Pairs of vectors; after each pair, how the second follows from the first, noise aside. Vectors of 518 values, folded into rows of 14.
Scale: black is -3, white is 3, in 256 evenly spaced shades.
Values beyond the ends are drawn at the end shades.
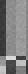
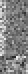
negated, partly zeroed.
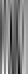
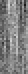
reversed, negated, shrunk.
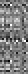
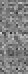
reversed, negated, shrunk.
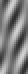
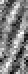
wrapped around.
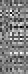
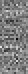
reversed, negated, shrunk.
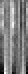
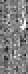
wrapped around, negated, partly zeroed.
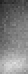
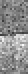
wrapped around, negated, partly zeroed.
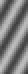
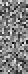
sign-scrambled.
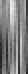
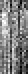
wrapped around.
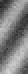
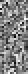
sign-scrambled.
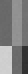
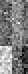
copied.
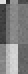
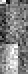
copied.
